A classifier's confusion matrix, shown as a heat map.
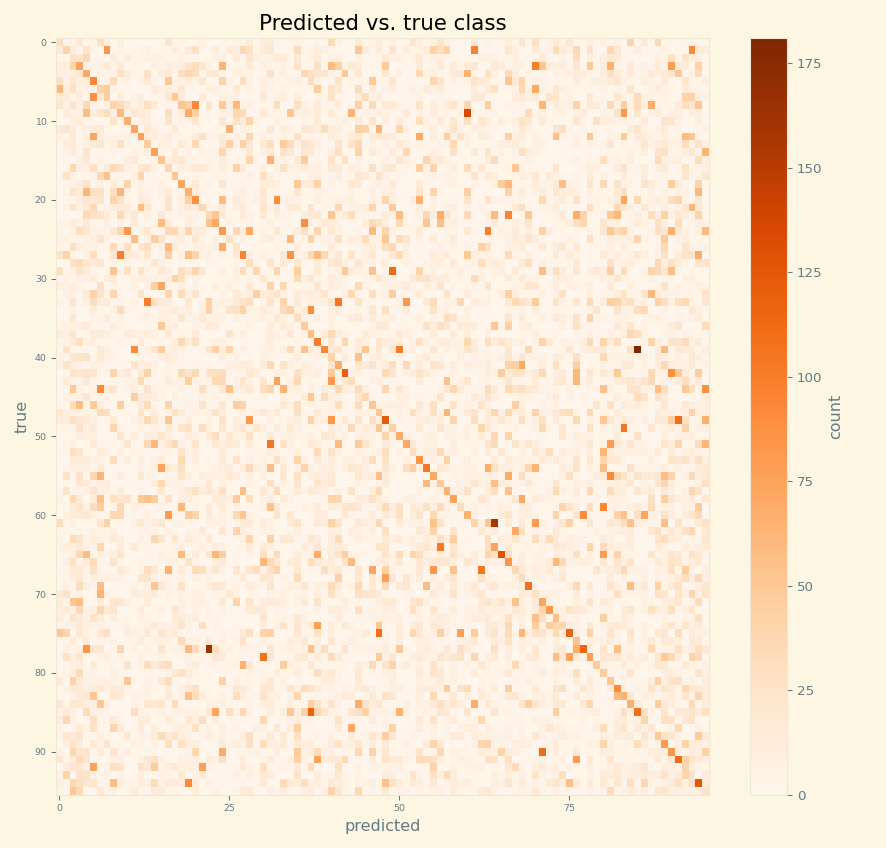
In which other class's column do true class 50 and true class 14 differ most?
95
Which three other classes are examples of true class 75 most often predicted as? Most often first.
47, 59, 68
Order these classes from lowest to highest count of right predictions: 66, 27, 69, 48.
66, 27, 69, 48
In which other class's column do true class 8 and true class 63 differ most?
20
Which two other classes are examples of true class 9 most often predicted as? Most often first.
60, 83
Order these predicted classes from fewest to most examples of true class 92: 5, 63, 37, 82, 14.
63, 82, 37, 14, 5
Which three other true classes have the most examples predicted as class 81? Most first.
55, 51, 3
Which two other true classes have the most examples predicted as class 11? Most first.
39, 25
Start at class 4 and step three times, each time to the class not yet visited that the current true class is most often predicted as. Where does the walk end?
22
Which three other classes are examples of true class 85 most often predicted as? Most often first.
37, 23, 50
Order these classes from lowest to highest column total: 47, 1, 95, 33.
1, 33, 47, 95
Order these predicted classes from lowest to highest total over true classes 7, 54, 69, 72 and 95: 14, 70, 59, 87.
59, 87, 14, 70
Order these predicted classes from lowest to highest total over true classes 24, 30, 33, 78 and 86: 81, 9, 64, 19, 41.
64, 9, 19, 81, 41
